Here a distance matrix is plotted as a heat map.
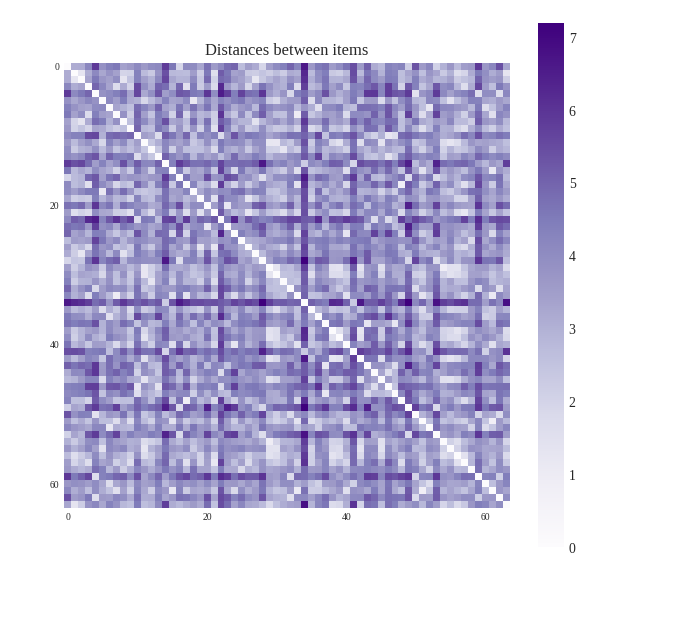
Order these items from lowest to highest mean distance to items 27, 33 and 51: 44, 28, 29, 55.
29, 55, 28, 44
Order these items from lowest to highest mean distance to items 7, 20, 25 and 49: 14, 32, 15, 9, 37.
9, 15, 37, 32, 14
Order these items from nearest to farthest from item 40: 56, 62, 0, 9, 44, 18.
9, 56, 62, 18, 0, 44
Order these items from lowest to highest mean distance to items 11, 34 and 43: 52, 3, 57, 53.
52, 57, 3, 53
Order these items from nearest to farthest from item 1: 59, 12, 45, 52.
12, 45, 52, 59
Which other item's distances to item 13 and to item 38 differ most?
46
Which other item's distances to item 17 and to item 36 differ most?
48
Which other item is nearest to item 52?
6
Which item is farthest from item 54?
34
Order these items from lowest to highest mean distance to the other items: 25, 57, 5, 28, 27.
57, 5, 27, 25, 28
